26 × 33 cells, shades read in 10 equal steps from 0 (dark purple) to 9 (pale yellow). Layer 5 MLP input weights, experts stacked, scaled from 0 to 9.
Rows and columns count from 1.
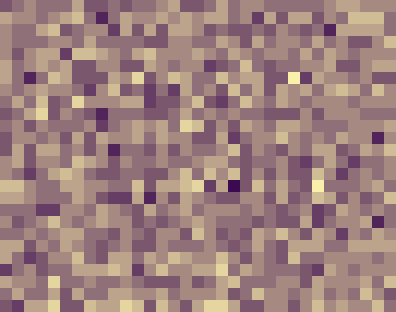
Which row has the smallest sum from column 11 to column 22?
17
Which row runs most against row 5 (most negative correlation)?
21
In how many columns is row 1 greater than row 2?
7
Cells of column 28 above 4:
17
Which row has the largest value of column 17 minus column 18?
16
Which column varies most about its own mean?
27
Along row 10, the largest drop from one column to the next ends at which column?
5
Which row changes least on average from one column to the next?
1
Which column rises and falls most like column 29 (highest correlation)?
10
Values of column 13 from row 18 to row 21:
6 4 3 3
